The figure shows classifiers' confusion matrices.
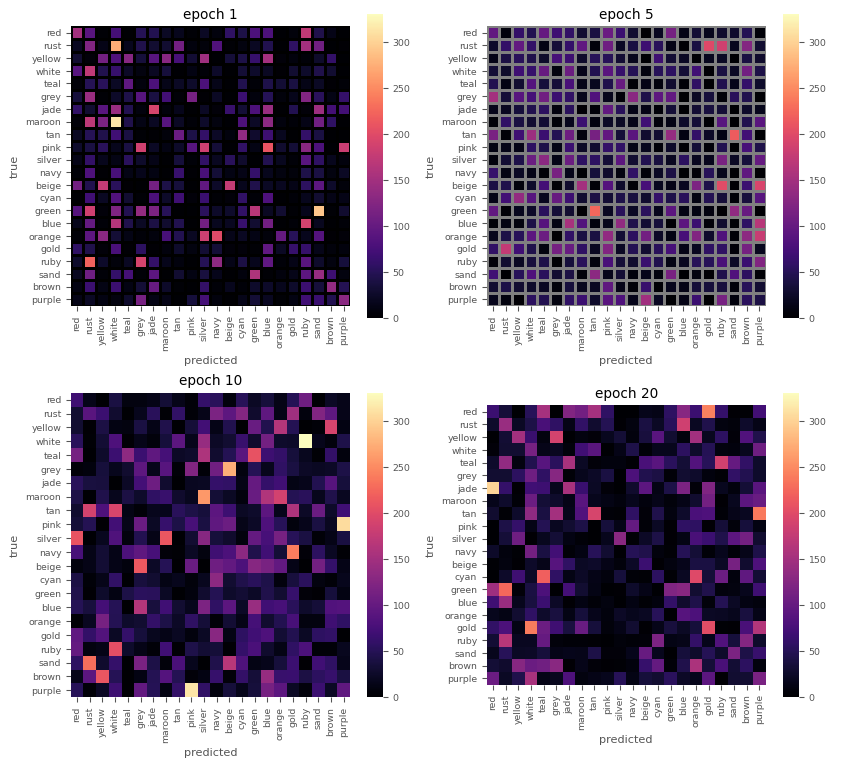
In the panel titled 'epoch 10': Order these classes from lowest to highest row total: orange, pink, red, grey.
red, orange, grey, pink
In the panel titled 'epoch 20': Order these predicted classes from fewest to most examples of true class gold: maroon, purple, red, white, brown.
red, brown, maroon, purple, white
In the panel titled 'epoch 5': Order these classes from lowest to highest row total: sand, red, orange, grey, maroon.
maroon, sand, red, grey, orange
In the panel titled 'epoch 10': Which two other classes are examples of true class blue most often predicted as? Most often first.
grey, green
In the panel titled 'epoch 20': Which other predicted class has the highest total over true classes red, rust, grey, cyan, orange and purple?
teal
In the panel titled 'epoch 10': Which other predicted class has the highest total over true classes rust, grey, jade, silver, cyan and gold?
navy
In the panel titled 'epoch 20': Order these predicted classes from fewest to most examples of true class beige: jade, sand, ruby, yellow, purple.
yellow, ruby, jade, purple, sand
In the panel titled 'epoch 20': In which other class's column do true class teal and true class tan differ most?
purple
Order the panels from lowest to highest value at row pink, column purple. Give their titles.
epoch 20, epoch 5, epoch 1, epoch 10
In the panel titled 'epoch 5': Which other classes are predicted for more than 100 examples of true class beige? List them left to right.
maroon, orange, ruby, purple
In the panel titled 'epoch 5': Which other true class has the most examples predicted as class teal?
silver
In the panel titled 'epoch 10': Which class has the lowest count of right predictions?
green
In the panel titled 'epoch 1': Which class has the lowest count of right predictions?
navy
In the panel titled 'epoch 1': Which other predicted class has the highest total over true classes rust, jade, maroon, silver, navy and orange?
white
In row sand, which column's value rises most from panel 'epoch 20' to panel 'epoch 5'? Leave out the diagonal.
green
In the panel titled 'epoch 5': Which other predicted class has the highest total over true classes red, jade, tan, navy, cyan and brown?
pink
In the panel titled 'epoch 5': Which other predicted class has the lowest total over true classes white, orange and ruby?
grey
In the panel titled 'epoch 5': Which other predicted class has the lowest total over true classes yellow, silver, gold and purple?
sand
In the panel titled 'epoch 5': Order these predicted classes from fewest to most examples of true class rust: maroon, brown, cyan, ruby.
cyan, maroon, brown, ruby
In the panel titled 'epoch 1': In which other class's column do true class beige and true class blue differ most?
yellow
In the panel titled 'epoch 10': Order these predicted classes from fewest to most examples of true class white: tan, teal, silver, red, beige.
teal, beige, red, tan, silver
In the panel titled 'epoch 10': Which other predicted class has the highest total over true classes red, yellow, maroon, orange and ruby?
silver
